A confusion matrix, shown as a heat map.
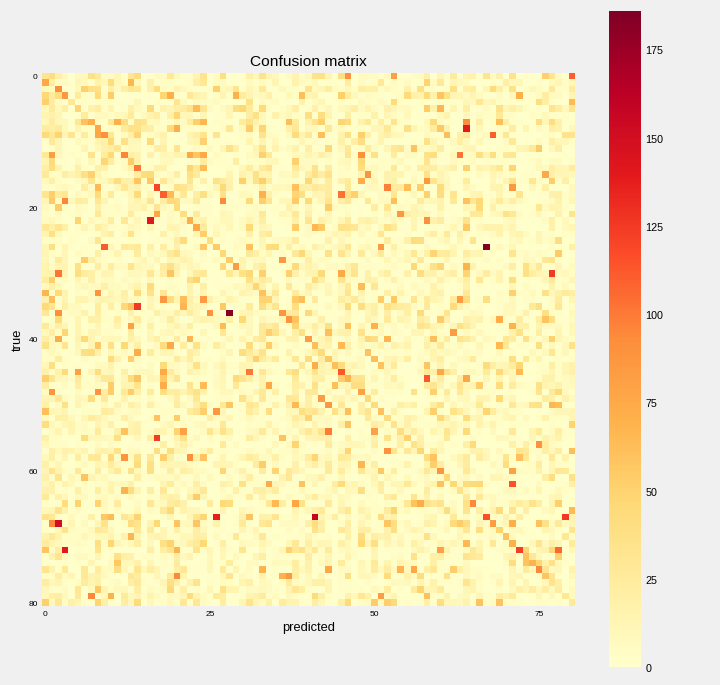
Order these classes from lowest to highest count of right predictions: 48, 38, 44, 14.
38, 44, 48, 14
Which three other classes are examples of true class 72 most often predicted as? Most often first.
3, 78, 60
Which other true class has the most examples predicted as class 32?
43
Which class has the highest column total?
64
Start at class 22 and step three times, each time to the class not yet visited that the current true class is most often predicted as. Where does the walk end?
12
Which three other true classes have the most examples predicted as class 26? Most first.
67, 51, 2
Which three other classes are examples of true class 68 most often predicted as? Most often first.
2, 1, 71
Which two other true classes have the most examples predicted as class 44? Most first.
47, 51
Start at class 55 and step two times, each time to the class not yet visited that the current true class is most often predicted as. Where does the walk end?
52
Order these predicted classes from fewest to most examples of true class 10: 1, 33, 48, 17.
17, 33, 1, 48
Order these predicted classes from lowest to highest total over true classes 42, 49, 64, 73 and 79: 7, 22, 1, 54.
54, 1, 22, 7
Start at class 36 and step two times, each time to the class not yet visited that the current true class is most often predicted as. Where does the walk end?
6
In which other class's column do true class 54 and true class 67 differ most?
41
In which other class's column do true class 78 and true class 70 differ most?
13
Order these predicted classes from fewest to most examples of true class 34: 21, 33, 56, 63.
56, 33, 21, 63
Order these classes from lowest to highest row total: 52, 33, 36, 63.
63, 52, 33, 36
